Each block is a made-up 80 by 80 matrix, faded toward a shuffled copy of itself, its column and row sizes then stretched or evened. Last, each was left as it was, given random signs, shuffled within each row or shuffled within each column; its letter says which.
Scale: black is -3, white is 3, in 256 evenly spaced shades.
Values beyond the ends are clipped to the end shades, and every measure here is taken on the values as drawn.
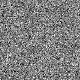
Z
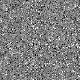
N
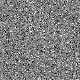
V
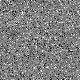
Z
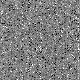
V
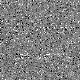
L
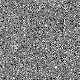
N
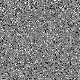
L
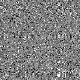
N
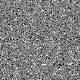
Z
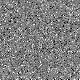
Z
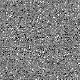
N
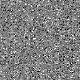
N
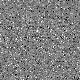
Z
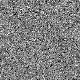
Z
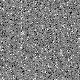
V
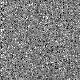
V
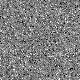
Z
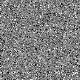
L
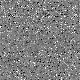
Z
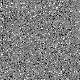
L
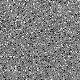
Z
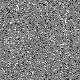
V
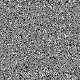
L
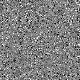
L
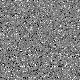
Z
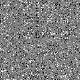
N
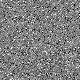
Z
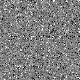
L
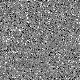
Z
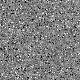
Z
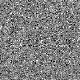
N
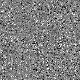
L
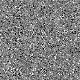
L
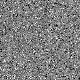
Z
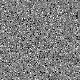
L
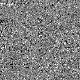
L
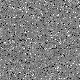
Z
